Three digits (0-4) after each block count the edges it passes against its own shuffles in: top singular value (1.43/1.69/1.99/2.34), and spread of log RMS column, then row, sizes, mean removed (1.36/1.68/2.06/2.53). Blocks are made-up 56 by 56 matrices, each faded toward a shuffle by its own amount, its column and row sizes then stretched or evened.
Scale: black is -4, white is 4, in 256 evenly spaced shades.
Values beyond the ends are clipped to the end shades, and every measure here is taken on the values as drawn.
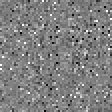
0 1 1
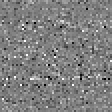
0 0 3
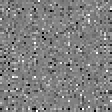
2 2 1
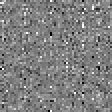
1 3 1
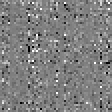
1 4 3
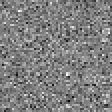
2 0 1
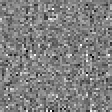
0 2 3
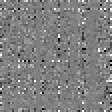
1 4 3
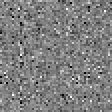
1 2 1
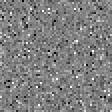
0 0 0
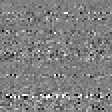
1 0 4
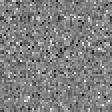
2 0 1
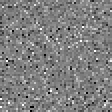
0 0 0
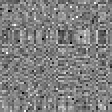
4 1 0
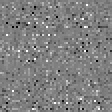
0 1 3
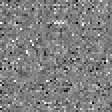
1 0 2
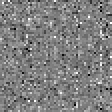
1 3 0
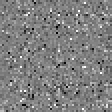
1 1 1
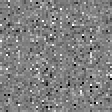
0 3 0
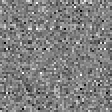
2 0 2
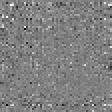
3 2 3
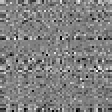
4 0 4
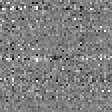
1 1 4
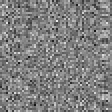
3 3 0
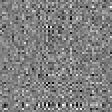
4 3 3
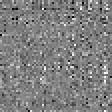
2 3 2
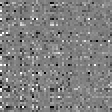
3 3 4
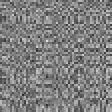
4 3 1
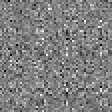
3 2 2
